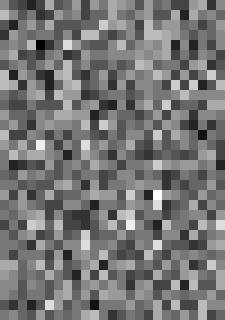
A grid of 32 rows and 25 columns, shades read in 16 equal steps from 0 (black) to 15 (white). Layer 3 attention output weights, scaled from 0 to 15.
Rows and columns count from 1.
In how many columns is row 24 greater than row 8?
11
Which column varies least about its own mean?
16
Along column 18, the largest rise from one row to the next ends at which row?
25
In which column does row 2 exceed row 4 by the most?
1
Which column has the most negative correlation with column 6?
4
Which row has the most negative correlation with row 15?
2
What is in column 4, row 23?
12
